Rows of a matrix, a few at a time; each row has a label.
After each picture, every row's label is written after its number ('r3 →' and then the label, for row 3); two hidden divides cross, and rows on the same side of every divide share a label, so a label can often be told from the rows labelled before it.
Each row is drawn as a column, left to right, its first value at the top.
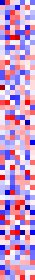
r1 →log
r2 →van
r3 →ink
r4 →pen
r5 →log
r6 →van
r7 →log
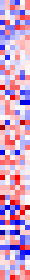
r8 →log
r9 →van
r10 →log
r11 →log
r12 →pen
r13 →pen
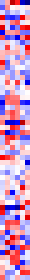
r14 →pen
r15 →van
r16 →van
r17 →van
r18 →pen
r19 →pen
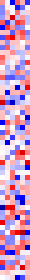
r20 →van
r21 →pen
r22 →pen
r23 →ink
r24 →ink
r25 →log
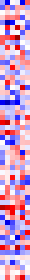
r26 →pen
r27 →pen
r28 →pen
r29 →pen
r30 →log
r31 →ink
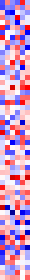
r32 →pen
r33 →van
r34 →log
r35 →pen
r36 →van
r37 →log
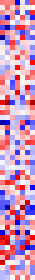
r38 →van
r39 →van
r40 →ink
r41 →log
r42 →pen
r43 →log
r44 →van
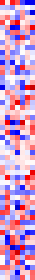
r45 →ink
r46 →pen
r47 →van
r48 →van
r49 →pen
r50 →log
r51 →log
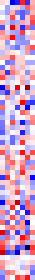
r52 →ink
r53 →log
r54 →pen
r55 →log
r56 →van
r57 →log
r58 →ink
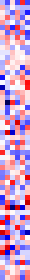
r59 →ink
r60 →pen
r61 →van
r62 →pen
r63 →van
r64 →log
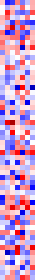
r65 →ink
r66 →pen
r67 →pen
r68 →ink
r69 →log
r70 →pen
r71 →ink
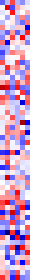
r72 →log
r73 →log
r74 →ink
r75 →log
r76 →pen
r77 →van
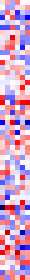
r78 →van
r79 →ink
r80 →pen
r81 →van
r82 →log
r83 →van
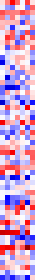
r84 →ink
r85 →ink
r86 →ink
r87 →ink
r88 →pen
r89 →ink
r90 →pen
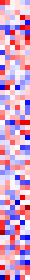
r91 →ink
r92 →log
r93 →van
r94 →ink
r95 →pen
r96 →pen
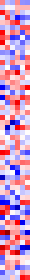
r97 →ink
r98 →ink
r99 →van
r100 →van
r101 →log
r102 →log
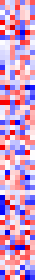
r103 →van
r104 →log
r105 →pen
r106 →van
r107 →log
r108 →ink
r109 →ink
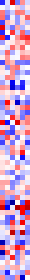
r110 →pen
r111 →van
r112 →ink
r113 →pen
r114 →ink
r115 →pen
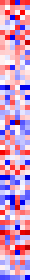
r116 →ink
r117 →ink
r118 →van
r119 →pen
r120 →ink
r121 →ink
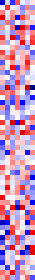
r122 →pen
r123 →log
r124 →pen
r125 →van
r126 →pen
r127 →log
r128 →ink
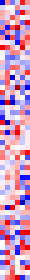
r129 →pen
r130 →van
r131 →pen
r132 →log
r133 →ink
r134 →ink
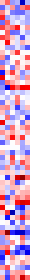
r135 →pen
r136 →ink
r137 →log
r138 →log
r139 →log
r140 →log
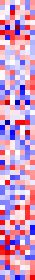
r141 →ink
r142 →van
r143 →ink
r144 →pen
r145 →ink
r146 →pen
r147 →log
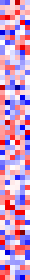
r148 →log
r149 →pen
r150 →pen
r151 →ink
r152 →ink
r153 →pen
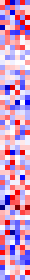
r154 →van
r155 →ink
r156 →log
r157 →pen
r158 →ink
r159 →pen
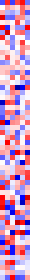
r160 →pen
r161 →van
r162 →log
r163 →ink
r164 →ink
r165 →log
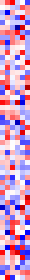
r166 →van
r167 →log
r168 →ink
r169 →van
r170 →pen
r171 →log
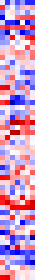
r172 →log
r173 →log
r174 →pen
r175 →pen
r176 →pen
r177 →pen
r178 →pen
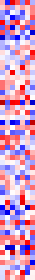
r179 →van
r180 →log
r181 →van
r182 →van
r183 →log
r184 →van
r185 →pen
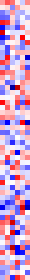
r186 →van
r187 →van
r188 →ink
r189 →log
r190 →pen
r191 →van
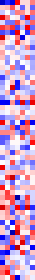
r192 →pen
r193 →pen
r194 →log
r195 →ink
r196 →van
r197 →pen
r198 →van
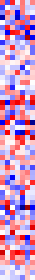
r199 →van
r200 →pen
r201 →ink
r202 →van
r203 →van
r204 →pen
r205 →van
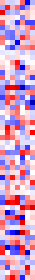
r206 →ink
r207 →log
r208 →log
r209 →log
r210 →ink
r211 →pen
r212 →pen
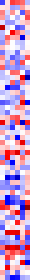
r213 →pen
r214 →ink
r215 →ink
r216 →ink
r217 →van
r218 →pen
